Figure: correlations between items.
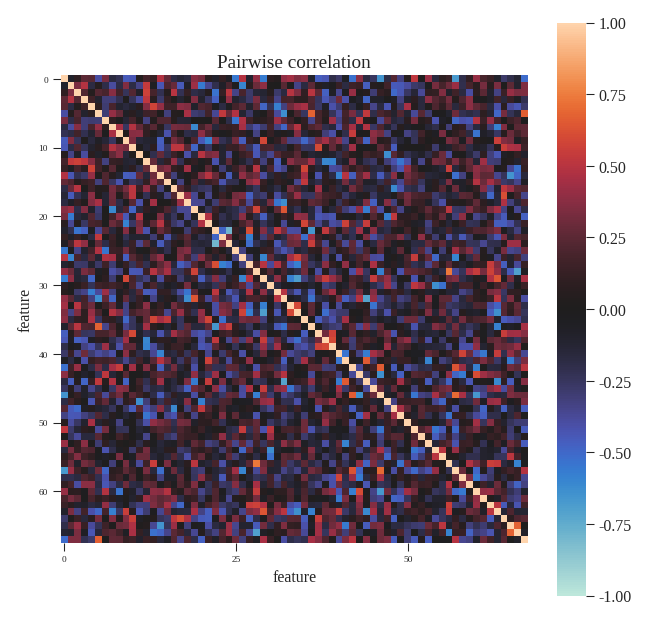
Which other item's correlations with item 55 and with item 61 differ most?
65
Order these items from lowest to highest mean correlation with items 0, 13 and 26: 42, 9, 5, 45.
9, 45, 42, 5
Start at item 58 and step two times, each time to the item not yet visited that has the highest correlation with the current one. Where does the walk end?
63
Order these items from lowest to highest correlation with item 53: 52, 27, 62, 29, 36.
27, 29, 36, 62, 52
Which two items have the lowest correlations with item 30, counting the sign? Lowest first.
54, 55
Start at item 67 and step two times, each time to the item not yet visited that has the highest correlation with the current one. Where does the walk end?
36
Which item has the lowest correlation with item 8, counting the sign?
60
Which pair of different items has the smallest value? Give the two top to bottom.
22, 24
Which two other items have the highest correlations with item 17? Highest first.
64, 10
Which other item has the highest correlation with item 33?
34
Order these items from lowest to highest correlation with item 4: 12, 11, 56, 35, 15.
11, 15, 56, 12, 35
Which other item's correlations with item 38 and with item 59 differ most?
39
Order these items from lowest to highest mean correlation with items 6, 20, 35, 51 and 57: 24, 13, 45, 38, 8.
38, 24, 45, 8, 13
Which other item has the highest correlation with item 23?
5
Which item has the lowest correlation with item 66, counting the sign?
28
